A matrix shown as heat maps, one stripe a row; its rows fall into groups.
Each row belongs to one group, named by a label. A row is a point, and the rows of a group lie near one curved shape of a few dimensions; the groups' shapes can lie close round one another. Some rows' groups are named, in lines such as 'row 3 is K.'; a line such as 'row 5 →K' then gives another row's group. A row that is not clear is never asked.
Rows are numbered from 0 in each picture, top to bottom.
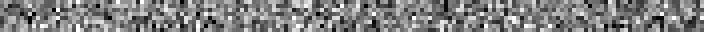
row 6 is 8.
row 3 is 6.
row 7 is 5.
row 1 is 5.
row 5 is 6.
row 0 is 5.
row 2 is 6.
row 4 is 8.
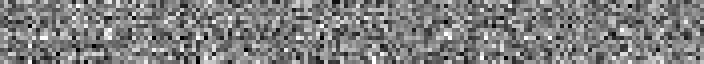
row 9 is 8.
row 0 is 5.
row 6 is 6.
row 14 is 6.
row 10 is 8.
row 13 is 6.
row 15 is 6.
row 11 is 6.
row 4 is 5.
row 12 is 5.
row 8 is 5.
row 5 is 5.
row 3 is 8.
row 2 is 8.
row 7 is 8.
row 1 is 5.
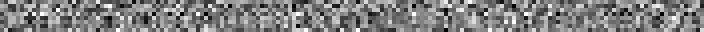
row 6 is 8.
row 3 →8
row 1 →8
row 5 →8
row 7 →5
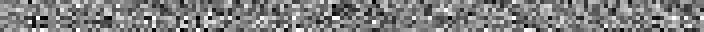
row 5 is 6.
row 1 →5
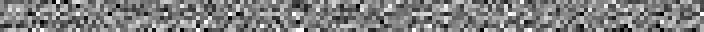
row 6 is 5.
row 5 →8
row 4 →5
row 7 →8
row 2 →5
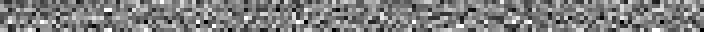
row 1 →8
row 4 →6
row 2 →8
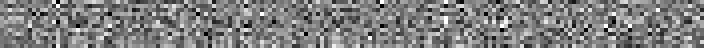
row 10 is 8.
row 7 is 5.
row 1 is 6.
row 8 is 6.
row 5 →6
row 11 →6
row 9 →6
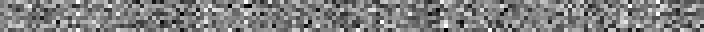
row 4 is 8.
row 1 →5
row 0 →5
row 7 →5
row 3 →5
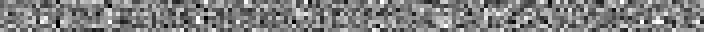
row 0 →6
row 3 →5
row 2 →6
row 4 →8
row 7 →6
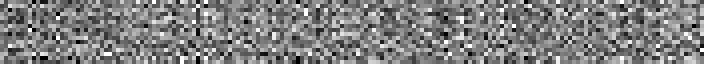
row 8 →5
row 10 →5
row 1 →8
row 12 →5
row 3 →6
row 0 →8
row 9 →6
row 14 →8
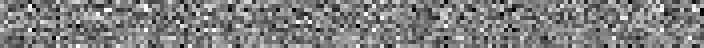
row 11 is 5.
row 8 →8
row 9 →6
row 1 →6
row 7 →6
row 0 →5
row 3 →5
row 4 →6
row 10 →8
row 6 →5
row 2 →8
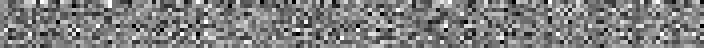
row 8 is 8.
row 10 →5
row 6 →5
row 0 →8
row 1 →5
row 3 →6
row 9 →5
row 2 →6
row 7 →5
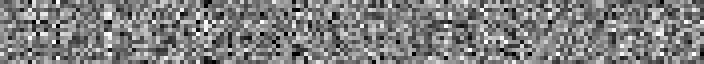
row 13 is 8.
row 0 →6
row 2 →8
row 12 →5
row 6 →6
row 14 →6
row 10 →6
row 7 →6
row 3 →8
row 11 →8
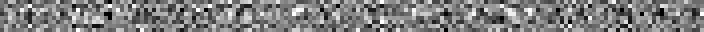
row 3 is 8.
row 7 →5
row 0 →5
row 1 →5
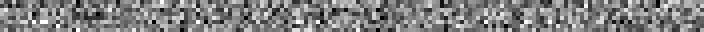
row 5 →8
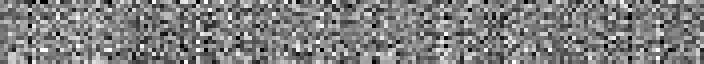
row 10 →6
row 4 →5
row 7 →8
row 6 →6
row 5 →5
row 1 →5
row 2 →5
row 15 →6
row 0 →8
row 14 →5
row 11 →5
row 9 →5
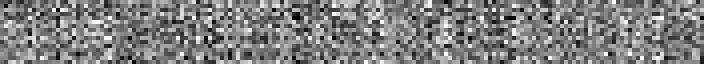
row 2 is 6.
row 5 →6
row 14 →8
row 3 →5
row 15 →5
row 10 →6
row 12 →8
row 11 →5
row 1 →5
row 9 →8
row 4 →8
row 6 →5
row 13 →5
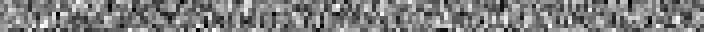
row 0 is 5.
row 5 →6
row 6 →8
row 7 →6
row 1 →5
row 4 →6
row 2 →5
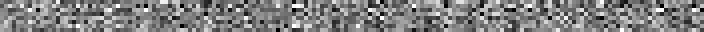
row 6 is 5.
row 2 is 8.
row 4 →6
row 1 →8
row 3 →6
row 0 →6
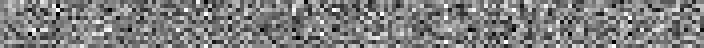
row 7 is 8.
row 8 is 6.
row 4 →5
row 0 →8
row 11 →6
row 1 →6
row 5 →6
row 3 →6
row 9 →8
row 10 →6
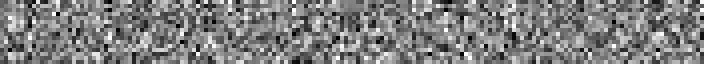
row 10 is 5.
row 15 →5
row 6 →8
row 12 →5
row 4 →5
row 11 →6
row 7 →5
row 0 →8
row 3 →6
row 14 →5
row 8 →8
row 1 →6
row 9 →8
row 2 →8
